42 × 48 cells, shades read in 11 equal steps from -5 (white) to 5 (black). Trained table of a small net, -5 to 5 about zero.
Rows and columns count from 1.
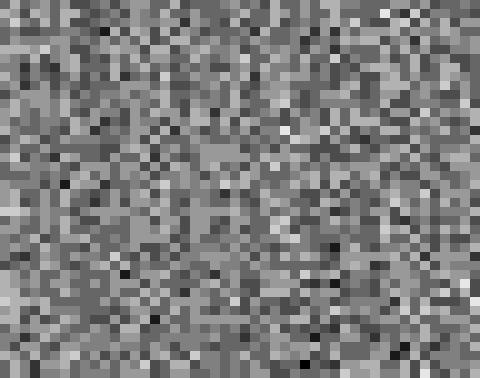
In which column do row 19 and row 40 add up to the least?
28
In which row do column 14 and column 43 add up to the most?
29
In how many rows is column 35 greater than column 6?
10
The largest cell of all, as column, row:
31, 41
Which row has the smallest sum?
24
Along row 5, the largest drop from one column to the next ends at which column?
43
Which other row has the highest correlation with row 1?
3
